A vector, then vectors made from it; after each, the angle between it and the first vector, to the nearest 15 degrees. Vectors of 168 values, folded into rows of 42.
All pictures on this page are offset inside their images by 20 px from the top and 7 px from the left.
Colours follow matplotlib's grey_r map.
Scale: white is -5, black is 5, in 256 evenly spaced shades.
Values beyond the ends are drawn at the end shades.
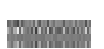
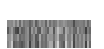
120 degrees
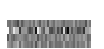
45 degrees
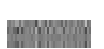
150 degrees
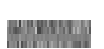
120 degrees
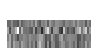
45 degrees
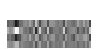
45 degrees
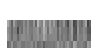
105 degrees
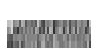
120 degrees
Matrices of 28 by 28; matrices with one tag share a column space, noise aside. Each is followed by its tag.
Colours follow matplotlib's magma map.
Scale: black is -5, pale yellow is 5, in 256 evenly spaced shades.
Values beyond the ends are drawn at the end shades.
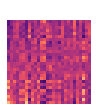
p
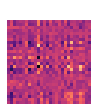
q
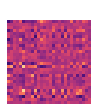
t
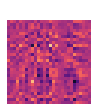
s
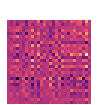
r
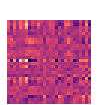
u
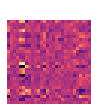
t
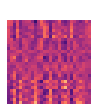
p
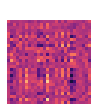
s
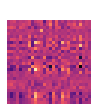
q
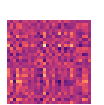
s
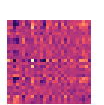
u
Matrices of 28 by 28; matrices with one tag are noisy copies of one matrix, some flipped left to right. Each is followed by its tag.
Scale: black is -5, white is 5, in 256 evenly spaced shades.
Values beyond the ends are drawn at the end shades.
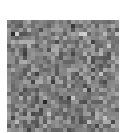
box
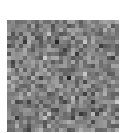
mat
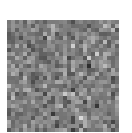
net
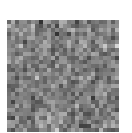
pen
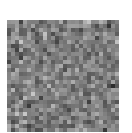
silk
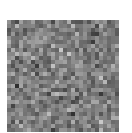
net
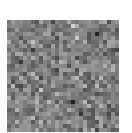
net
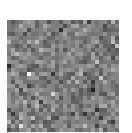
net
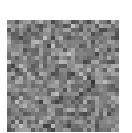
net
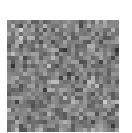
mat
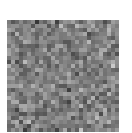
box
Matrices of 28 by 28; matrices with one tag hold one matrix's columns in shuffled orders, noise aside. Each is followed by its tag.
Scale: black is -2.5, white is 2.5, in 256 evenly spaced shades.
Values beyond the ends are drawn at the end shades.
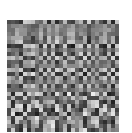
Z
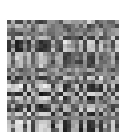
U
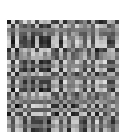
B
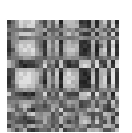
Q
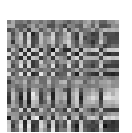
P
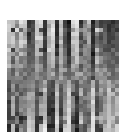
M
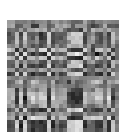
P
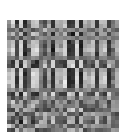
Q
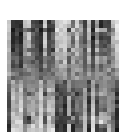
M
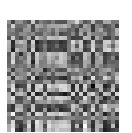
U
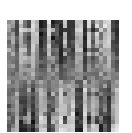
M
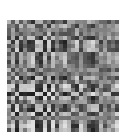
U
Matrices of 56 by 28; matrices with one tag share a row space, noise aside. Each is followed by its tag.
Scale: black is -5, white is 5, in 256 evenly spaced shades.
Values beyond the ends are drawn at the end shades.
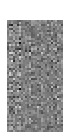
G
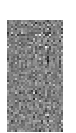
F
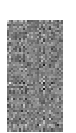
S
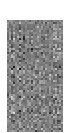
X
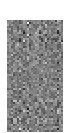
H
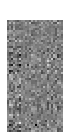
G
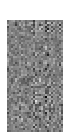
F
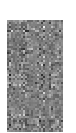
S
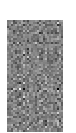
H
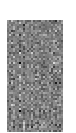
X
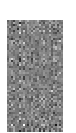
X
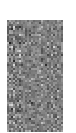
G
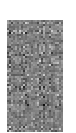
S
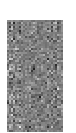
G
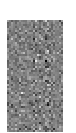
F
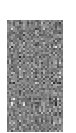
X
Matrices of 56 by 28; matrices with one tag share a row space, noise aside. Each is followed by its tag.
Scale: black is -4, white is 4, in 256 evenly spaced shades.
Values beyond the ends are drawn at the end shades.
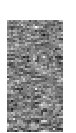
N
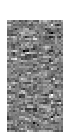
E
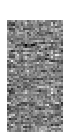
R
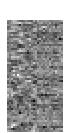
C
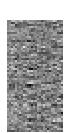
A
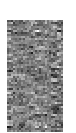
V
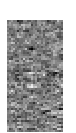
A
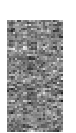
A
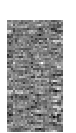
V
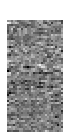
R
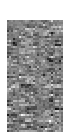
E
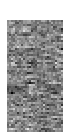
A
